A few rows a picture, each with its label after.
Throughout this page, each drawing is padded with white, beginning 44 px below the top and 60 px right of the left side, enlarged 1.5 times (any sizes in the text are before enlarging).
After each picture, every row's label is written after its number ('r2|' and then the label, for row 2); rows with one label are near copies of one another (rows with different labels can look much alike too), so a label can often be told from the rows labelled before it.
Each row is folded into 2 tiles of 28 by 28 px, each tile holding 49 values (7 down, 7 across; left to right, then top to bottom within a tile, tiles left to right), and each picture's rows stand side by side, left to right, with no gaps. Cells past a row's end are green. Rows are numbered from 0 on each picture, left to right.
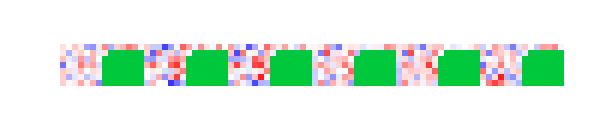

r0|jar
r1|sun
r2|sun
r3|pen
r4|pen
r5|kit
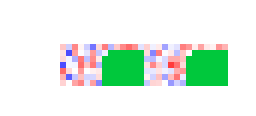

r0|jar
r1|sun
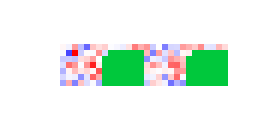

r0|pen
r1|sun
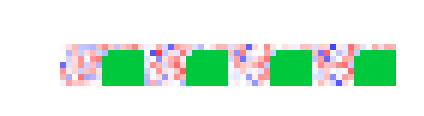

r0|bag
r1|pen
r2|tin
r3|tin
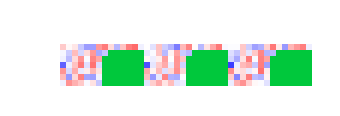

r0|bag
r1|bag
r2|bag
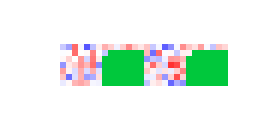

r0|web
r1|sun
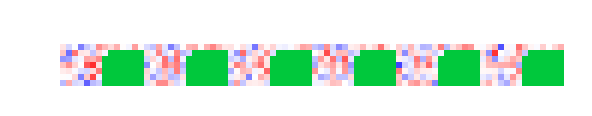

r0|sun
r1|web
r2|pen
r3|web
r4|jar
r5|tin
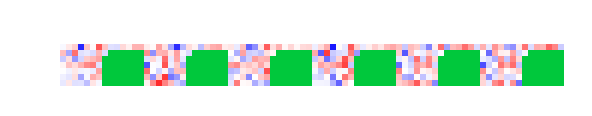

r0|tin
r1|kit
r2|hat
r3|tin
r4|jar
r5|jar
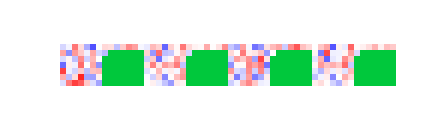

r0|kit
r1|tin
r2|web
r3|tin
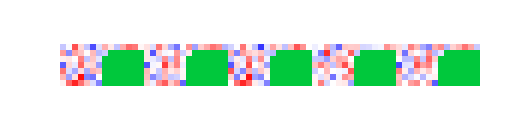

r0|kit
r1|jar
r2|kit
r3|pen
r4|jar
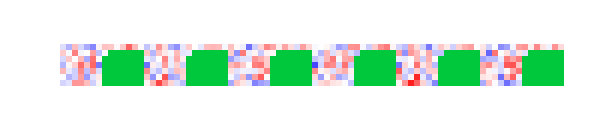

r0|web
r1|kit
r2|sun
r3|bag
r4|kit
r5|sun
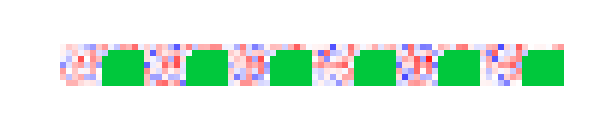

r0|bag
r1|jar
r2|web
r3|tin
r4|web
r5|tin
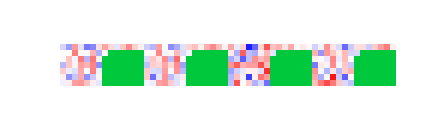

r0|web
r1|web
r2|hat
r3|kit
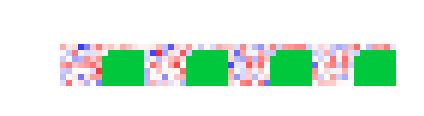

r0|hat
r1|pen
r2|jar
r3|bag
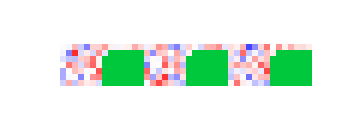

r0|pen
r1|kit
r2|hat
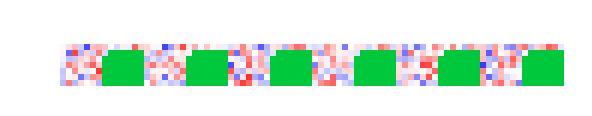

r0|pen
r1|hat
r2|kit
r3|kit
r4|sun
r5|jar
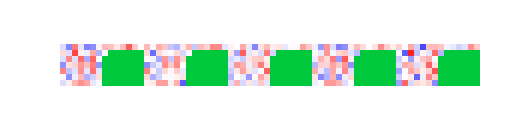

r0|web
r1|jar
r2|pen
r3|web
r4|pen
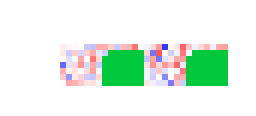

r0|bag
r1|tin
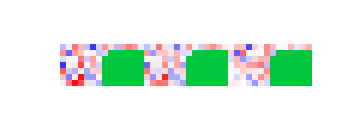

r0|kit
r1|kit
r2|tin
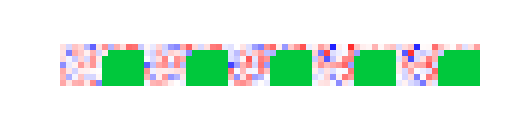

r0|jar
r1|bag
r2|bag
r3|tin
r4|tin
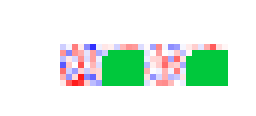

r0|kit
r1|web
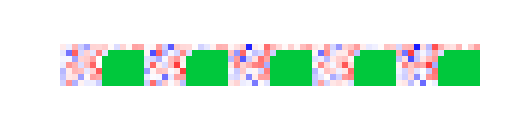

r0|pen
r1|pen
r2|tin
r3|pen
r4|tin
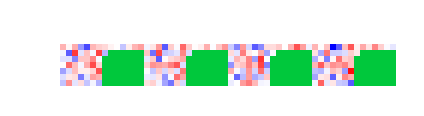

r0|pen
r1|tin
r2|web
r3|hat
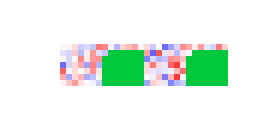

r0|bag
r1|sun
